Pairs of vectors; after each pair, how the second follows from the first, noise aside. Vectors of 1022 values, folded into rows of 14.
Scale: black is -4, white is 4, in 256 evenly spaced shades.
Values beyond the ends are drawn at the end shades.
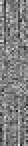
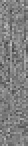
wrapped around, negated, shrunk.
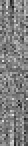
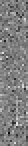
wrapped around, negated, partly zeroed.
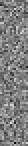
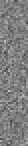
wrapped around, negated, shrunk.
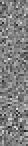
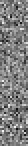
sign-scrambled.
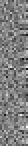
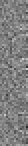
negated, shrunk.
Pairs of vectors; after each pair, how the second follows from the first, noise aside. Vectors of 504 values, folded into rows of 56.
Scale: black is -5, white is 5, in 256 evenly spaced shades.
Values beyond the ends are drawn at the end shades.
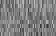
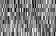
reversed, scaled up.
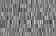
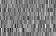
wrapped around, negated.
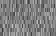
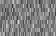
wrapped around, negated.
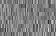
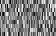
reversed, negated, scaled up.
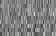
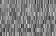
copied.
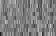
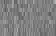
reversed, negated, shrunk.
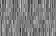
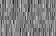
copied.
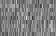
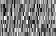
reversed, negated, scaled up.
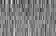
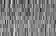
copied.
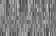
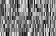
negated, scaled up.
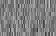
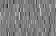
wrapped around, partly zeroed.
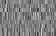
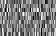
negated, scaled up.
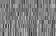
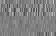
wrapped around, partly zeroed.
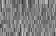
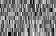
reversed, negated, scaled up.
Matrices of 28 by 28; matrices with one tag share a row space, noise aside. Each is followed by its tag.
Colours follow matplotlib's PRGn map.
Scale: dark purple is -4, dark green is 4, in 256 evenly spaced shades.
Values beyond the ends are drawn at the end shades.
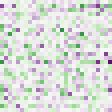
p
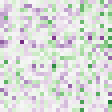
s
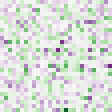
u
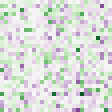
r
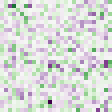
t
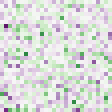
p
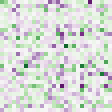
u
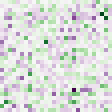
t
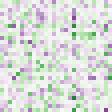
t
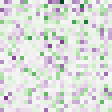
r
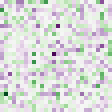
s
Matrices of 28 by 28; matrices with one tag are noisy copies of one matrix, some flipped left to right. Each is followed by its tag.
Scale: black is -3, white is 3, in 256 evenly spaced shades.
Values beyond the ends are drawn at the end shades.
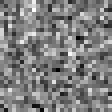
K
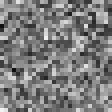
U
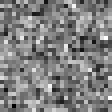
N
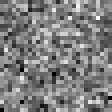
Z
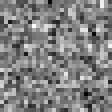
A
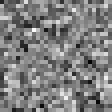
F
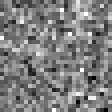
K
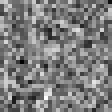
F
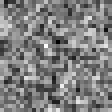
N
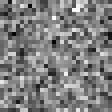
Z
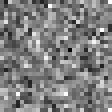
U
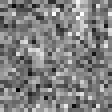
K
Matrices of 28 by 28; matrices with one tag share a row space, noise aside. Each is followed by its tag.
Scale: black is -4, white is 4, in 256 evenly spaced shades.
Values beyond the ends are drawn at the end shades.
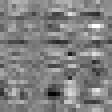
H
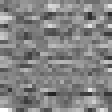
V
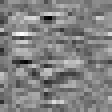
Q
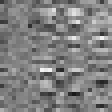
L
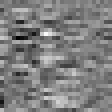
Q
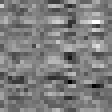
H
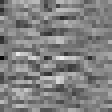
Q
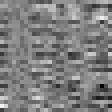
L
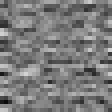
V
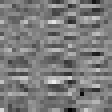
H
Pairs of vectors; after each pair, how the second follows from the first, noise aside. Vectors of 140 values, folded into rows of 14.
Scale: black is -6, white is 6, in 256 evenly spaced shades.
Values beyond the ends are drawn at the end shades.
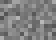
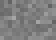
reversed, shrunk.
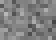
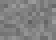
wrapped around, negated, shrunk.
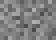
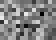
scaled up.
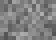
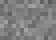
reversed, shrunk.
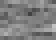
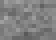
wrapped around, negated, shrunk.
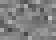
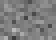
wrapped around, partly zeroed.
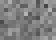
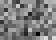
scaled up.
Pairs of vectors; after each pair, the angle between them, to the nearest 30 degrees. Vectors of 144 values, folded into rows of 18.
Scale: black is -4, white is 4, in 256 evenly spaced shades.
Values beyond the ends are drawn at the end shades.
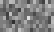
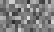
30 degrees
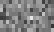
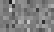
90 degrees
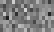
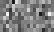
120 degrees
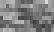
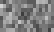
60 degrees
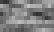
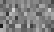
90 degrees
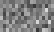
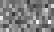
30 degrees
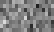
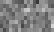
120 degrees
